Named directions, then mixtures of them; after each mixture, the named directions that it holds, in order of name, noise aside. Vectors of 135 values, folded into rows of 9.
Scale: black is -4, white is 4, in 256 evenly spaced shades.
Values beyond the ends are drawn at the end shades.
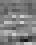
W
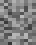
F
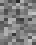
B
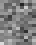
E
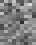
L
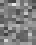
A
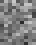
L.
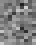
E.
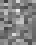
B, F, L.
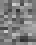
A, L, W.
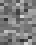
B, F, W.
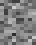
B.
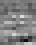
W.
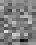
F, L, W.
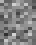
A, F.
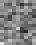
E.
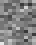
E.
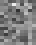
A, L.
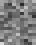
E, F, L.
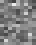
A.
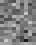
A, E, W.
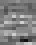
W.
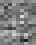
E, F, W.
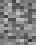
B, F, L.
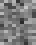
E, L.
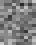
E.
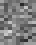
B, E, W.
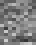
A, W.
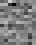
A.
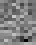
A, E, W.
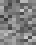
B, E, F.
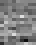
W.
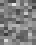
A.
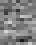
B, L, W.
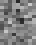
B, L.
